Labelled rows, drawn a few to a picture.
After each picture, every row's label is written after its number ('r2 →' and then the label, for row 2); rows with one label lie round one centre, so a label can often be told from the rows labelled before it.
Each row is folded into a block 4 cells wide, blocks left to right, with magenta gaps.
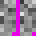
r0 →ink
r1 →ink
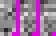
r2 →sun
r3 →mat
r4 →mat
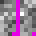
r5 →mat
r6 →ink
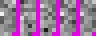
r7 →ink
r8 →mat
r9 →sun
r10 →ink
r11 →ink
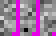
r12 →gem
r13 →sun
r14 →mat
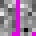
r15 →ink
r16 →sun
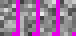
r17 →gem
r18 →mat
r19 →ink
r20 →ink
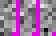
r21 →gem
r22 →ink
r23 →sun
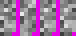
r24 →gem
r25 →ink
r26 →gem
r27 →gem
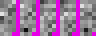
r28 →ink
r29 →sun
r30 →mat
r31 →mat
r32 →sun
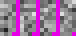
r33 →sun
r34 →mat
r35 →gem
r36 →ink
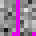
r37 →sun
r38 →gem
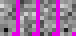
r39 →sun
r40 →mat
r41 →gem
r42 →sun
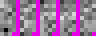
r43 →sun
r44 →gem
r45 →mat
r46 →mat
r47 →gem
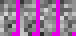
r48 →mat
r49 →mat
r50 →gem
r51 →mat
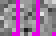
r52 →gem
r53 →sun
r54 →ink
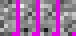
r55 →gem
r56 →sun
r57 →sun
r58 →mat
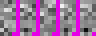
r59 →gem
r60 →sun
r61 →ink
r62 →sun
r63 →sun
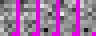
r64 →mat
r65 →mat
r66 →sun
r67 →ink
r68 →sun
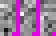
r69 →sun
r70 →ink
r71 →mat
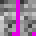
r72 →mat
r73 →mat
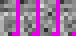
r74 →mat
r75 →mat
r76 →sun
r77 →mat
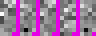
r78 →ink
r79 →sun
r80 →ink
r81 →gem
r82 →sun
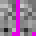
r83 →sun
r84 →sun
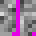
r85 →ink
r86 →mat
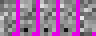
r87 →mat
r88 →sun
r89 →sun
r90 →sun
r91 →gem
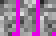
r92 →mat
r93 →ink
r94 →mat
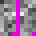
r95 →mat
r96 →ink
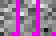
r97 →gem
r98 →ink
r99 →sun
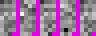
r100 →mat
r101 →ink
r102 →mat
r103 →sun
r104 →mat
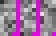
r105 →mat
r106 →gem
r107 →ink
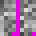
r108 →mat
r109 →gem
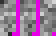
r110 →mat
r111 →mat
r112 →ink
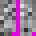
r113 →gem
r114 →sun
